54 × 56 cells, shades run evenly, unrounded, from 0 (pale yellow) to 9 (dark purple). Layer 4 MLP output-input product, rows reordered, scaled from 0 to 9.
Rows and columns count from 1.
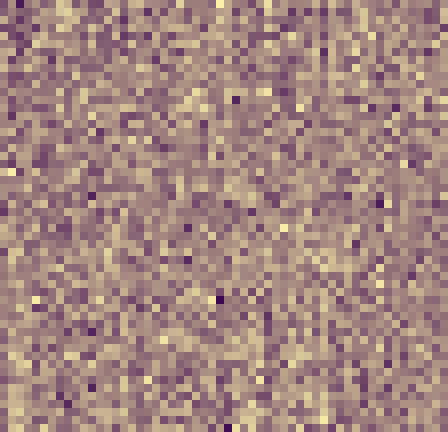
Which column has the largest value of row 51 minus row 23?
9
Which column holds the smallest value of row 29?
36
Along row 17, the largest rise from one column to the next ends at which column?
13
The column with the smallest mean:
38
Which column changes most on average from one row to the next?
12
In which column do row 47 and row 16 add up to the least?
49
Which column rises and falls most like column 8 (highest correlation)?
34
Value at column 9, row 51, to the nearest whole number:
8
